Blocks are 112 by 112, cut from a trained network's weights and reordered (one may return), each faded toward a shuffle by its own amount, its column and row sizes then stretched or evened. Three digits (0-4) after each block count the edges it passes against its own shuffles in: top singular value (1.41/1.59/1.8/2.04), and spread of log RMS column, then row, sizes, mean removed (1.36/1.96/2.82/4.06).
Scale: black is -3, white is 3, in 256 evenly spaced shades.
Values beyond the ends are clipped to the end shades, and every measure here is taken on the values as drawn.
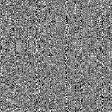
4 3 1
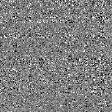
2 2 3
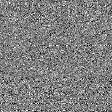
0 0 2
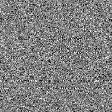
3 0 2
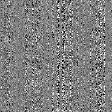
2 4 0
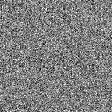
2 0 1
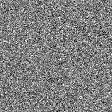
0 0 0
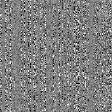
0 4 1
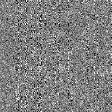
3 3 0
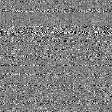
0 1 4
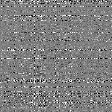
1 2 4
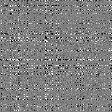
2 3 4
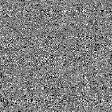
1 2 3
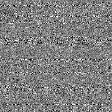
1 1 3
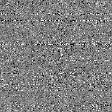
0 2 3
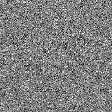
2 1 1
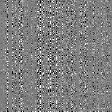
4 4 2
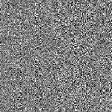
2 3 1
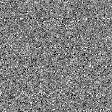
0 0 2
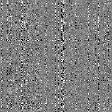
2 4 2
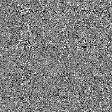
2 2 2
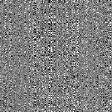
4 4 2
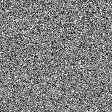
1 0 0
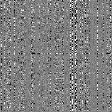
4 4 2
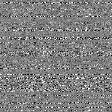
0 0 4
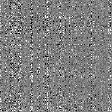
0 4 3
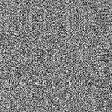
4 0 1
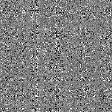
1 3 3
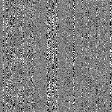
2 4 1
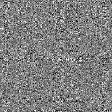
2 2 2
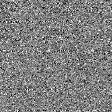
0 0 2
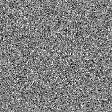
2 0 1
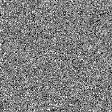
0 1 2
